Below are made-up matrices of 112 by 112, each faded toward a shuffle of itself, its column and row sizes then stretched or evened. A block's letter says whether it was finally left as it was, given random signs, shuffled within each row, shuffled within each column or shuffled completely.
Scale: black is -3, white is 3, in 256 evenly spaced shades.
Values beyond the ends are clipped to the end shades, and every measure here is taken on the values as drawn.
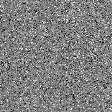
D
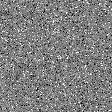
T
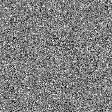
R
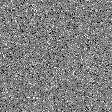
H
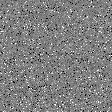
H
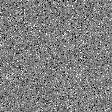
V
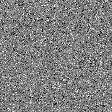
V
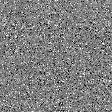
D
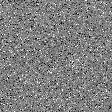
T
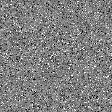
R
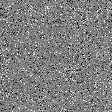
R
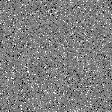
D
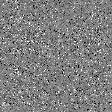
R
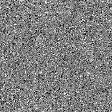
D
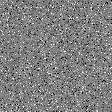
H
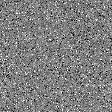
R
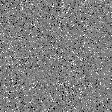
R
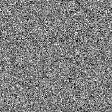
D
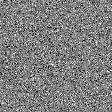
R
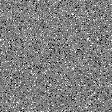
D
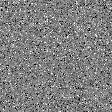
H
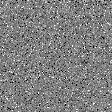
D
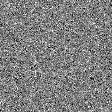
R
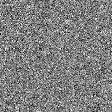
D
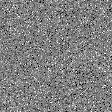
V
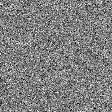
H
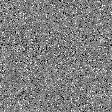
R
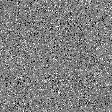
R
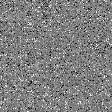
D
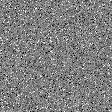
T
